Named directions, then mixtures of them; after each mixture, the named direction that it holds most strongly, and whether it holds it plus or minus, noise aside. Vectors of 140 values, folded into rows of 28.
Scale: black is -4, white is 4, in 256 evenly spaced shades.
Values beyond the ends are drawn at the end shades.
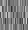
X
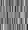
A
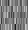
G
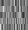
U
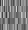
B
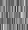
A, plus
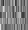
U, plus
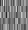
B, plus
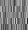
A, minus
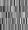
U, minus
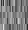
A, plus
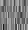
A, minus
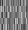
B, plus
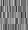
B, minus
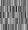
B, minus
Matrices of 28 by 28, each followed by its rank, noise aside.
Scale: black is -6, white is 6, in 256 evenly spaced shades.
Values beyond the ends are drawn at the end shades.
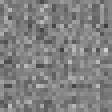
six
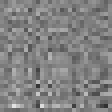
three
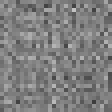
six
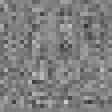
four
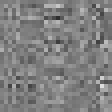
four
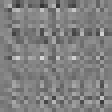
two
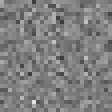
six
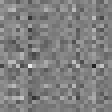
three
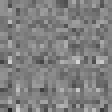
three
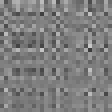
two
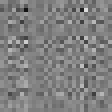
two
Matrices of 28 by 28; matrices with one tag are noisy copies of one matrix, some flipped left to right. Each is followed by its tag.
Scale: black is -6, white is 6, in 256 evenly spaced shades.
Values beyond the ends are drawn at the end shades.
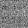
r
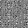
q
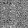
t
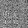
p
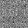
r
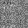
t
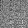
p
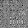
p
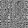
q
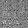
p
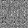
r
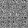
r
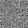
q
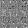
r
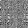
q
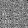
p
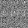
r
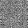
q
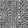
q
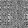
q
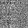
t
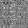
t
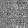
t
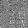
p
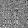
p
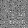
p
